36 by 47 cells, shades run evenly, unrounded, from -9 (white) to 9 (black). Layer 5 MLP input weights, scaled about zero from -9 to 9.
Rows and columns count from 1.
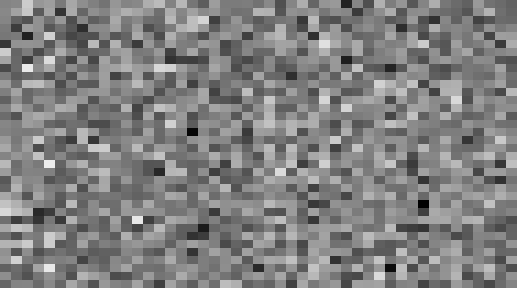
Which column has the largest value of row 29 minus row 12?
19
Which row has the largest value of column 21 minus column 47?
21
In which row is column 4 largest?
27
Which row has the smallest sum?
20
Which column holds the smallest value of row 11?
35
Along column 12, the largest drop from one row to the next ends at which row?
30
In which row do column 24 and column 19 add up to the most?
29
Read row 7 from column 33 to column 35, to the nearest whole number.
-3 2 0
